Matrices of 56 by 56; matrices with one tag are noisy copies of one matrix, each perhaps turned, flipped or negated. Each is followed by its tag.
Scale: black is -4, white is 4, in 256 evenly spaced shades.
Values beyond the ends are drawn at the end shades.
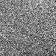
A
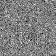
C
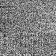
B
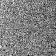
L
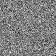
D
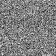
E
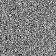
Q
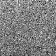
L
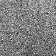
A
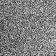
A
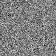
D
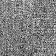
B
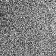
A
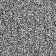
Q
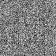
C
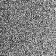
L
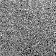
A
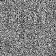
C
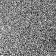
A
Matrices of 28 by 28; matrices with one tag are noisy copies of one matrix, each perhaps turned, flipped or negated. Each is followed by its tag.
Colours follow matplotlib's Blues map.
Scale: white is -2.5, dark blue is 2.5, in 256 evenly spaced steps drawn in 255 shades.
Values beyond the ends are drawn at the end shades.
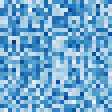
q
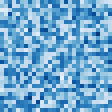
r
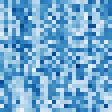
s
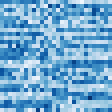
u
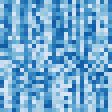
u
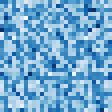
r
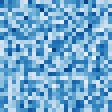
r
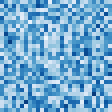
q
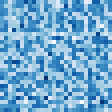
r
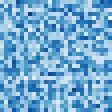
r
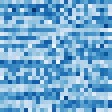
u
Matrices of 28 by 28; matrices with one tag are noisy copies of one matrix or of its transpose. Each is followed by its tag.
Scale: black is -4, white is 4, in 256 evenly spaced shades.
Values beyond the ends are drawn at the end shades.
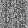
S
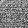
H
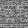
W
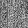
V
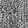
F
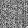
W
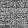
V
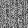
W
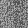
H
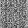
S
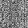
F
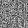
W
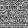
W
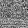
F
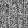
W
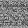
S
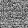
F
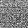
H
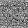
S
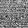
H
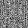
W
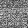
V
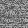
W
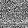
F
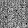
V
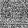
F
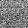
H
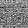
H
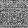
H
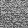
H
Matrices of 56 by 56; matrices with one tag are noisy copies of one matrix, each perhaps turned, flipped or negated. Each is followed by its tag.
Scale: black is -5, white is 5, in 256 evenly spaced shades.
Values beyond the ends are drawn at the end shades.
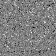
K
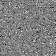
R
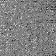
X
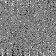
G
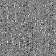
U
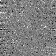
G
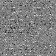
U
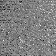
X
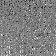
X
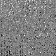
X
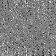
G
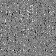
U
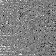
X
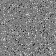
K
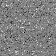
K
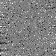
G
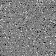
R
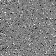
R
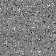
K
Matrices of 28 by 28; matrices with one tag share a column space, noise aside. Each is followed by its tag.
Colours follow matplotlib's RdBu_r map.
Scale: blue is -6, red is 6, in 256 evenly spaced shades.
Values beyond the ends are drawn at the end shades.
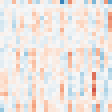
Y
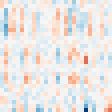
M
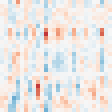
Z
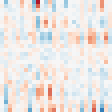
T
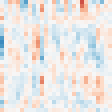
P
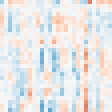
Y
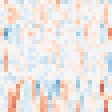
Z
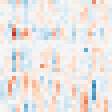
Z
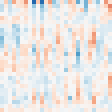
P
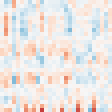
M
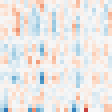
M
